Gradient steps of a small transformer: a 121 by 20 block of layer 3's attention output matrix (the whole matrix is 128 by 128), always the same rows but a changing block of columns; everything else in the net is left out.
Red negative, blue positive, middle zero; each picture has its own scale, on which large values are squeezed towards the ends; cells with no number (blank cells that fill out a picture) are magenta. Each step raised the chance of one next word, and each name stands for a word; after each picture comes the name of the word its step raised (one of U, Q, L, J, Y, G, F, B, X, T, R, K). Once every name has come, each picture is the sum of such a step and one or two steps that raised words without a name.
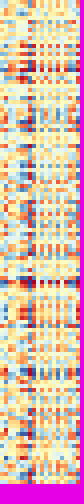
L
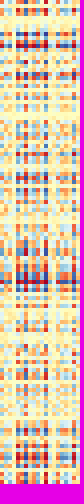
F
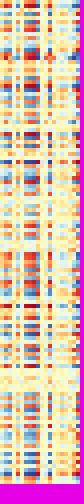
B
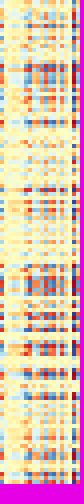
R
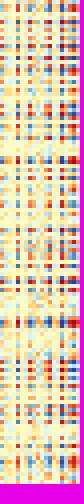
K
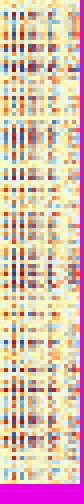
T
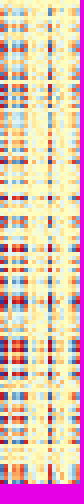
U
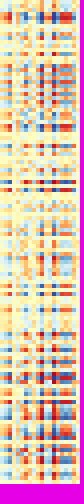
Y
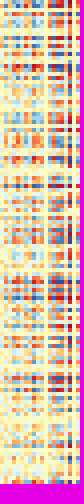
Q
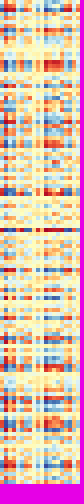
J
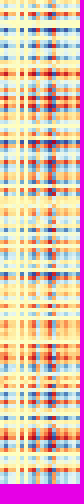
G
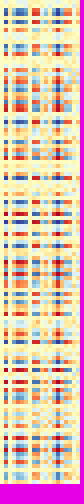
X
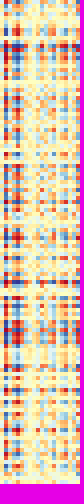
L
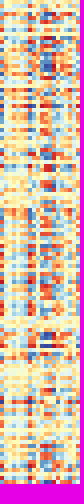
Q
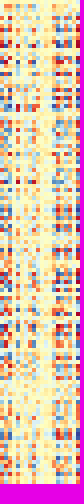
G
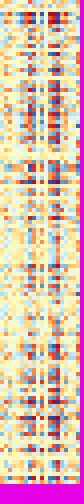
Y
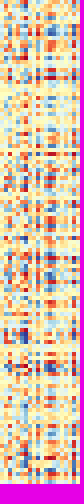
T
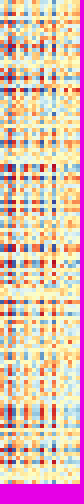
X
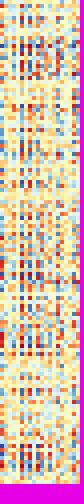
G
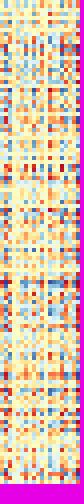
L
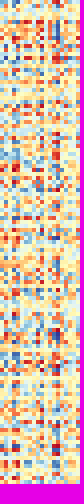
K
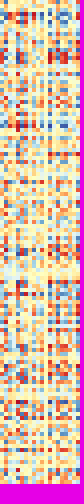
Y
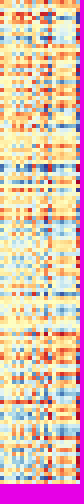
Y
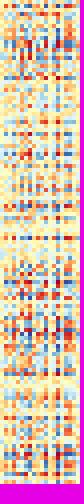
R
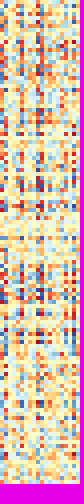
R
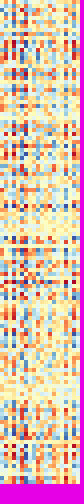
F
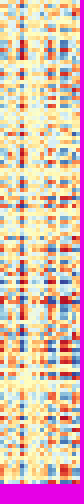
U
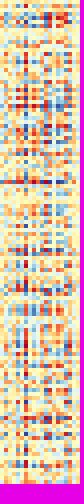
Y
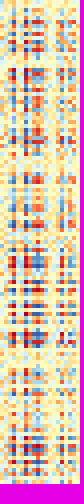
X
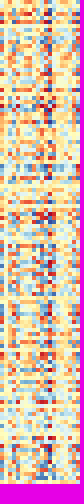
X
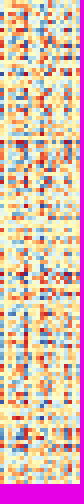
G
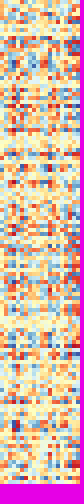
J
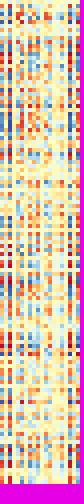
Y
